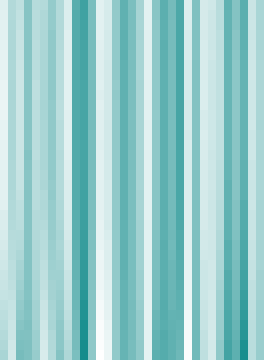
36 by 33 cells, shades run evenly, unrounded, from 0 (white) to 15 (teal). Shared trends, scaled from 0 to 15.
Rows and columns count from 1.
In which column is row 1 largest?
11
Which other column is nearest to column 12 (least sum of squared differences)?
17
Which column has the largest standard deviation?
3
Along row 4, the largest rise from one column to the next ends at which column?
10
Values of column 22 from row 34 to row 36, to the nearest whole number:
10 10 10
